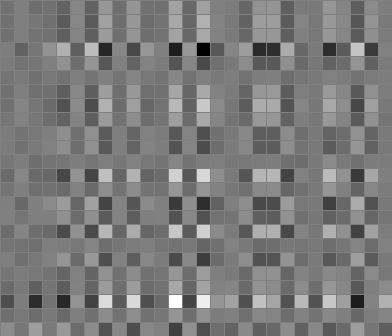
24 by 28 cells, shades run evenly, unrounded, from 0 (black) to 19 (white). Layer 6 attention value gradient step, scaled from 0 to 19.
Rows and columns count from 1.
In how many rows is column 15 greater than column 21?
15
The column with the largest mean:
13
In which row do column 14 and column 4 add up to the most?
4
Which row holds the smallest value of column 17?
24
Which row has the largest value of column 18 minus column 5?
22
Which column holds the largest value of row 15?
26
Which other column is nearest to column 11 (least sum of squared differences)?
9
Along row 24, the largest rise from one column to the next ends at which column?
14
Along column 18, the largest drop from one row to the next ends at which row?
17
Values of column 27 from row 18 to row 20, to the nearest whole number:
8 7 10
